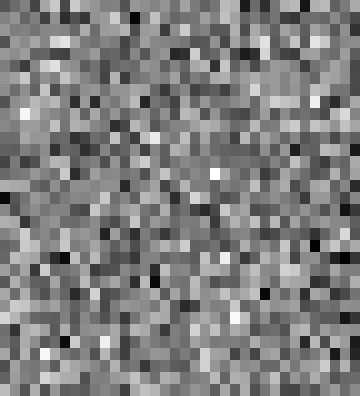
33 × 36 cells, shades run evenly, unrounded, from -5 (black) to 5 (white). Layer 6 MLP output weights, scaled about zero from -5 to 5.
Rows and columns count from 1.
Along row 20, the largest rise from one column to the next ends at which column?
12
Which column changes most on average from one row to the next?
6
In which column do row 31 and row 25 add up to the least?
27
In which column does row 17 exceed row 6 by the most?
11
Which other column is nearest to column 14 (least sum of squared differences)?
28
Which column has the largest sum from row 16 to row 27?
3
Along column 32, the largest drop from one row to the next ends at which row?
10
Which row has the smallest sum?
13
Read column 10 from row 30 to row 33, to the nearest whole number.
-2 0 0 0
